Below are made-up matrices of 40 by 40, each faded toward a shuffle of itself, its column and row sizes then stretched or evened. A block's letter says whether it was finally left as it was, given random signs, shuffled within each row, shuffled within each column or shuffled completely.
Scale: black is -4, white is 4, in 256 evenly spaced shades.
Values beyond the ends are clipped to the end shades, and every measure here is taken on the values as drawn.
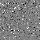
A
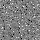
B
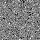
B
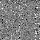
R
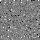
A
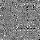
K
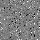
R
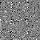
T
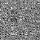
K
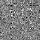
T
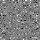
K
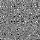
T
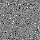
A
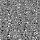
T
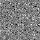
A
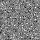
B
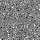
A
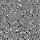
A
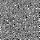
T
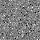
B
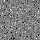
B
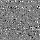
A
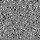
A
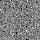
R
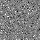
B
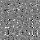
K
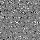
A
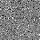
A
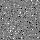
B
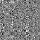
K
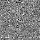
T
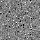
R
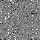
T
